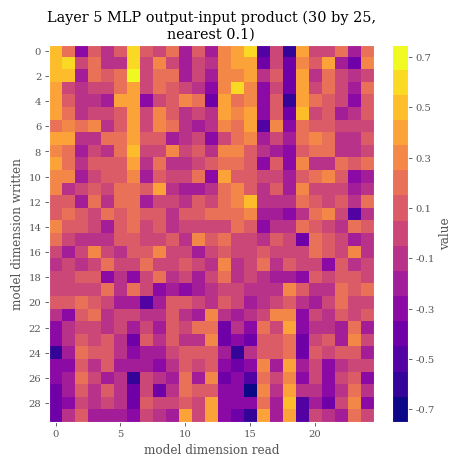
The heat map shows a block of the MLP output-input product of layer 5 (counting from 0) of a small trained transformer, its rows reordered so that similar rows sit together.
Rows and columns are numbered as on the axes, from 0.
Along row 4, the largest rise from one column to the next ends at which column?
19
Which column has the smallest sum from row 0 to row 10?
18
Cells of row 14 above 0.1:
5
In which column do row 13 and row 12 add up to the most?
15
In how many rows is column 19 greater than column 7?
16
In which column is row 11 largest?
8
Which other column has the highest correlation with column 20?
21
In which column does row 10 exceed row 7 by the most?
13
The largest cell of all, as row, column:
2, 6
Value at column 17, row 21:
0.3
